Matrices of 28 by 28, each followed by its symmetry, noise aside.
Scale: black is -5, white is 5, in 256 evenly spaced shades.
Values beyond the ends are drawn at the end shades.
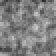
no symmetry.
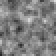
antisymmetric.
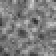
symmetric across the other diagonal.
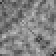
symmetric.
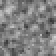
no symmetry.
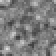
symmetric across the other diagonal.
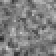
symmetric across the other diagonal.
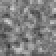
no symmetry.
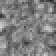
no symmetry.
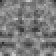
mirrored left to right.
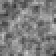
symmetric.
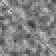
symmetric across the other diagonal.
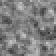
antisymmetric.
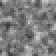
no symmetry.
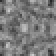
mirrored top to bottom.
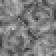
same after a half turn.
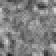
antisymmetric.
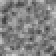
symmetric.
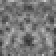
mirrored left to right.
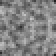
mirrored top to bottom.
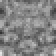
mirrored left to right.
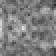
mirrored top to bottom.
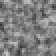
antisymmetric.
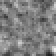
antisymmetric.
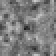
mirrored top to bottom.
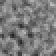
symmetric across the other diagonal.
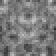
mirrored left to right.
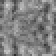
mirrored top to bottom.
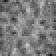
same after a half turn.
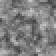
symmetric across the other diagonal.
